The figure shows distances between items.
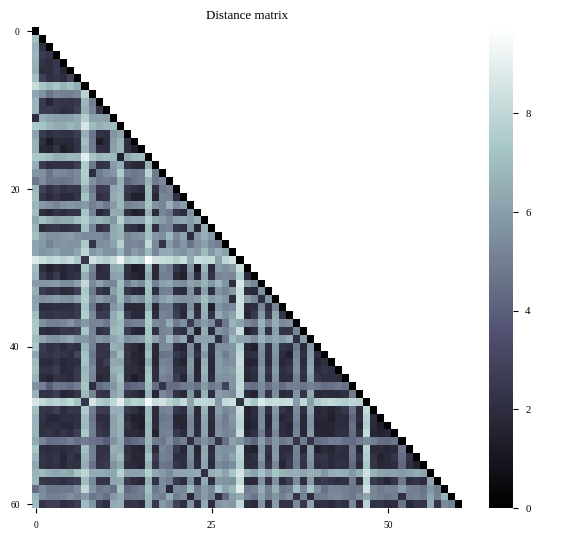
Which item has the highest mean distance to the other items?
29
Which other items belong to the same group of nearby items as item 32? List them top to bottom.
28, 34
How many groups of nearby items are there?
9
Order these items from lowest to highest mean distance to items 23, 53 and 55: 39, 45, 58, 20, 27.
20, 45, 58, 27, 39
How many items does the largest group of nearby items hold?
37
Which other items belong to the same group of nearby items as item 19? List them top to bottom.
58
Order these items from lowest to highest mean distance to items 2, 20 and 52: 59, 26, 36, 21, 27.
21, 36, 59, 26, 27
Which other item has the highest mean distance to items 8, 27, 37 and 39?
16
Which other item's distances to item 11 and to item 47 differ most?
0
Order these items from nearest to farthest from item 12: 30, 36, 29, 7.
30, 36, 7, 29
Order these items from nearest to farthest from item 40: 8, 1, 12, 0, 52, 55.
55, 1, 52, 8, 12, 0
